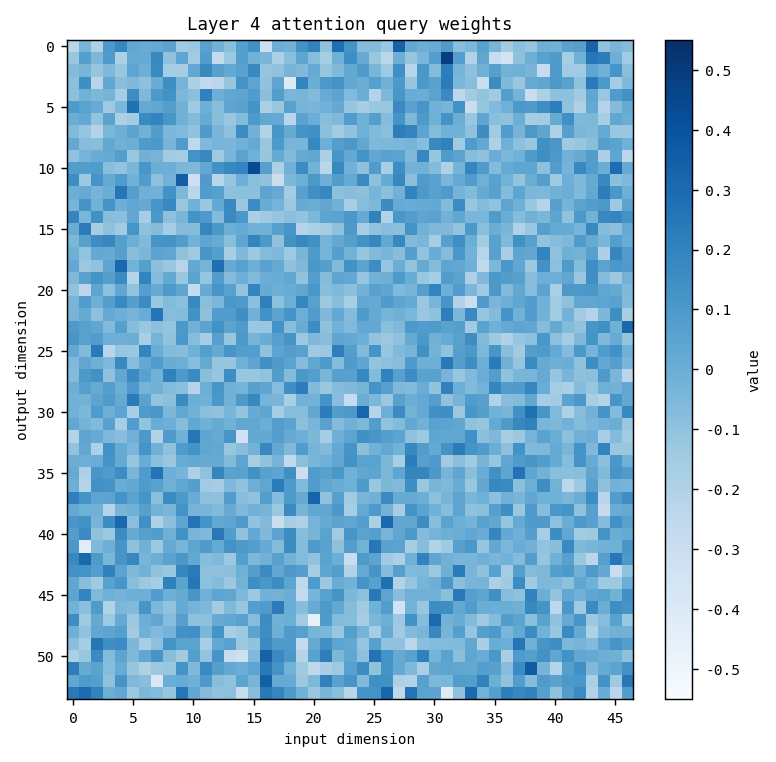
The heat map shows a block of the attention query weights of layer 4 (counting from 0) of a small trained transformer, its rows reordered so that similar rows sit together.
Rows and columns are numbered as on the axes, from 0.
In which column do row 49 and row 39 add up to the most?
4
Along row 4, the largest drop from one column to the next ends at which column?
32
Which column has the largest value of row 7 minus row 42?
27
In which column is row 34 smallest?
18
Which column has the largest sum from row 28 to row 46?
38
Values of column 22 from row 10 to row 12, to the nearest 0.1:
0.2 0.1 -0.1
